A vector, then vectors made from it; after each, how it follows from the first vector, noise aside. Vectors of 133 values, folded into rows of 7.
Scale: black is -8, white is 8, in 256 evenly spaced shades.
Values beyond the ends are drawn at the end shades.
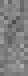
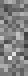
reversed, negated, scaled up.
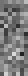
reversed, negated, scaled up.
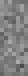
sign-scrambled.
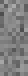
wrapped around, negated.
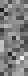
wrapped around, negated, scaled up.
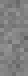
wrapped around, negated, shrunk.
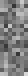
wrapped around, negated, scaled up.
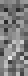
reversed, negated, scaled up.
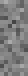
sign-scrambled.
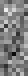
reversed, scaled up.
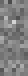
sign-scrambled.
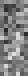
reversed, negated, scaled up.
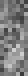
wrapped around, negated, scaled up.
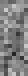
reversed, scaled up.
